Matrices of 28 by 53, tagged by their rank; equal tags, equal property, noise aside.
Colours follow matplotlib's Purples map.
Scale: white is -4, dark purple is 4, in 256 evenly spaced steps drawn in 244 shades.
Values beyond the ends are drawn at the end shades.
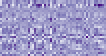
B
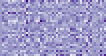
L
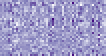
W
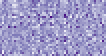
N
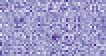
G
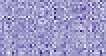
N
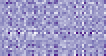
B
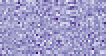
G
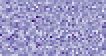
W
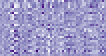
B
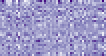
B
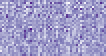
W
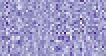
G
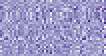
L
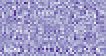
N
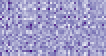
N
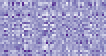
L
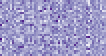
N
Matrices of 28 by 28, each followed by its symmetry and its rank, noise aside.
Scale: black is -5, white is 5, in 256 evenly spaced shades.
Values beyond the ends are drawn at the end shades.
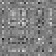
symmetric, rank two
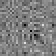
symmetric, rank three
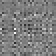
no symmetry, rank three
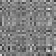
antisymmetric, rank two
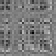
symmetric, rank two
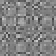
symmetric, rank three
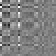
no symmetry, rank one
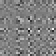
no symmetry, rank two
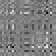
symmetric, rank two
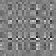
no symmetry, rank one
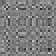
symmetric, rank two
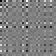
symmetric, rank one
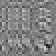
no symmetry, rank three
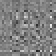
no symmetry, rank two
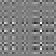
no symmetry, rank one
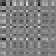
symmetric, rank one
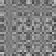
no symmetry, rank two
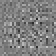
no symmetry, rank three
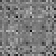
symmetric, rank three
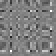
symmetric, rank two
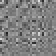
symmetric, rank three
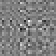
antisymmetric, rank two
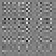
no symmetry, rank two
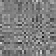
no symmetry, rank three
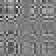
antisymmetric, rank two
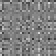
antisymmetric, rank two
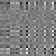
no symmetry, rank one
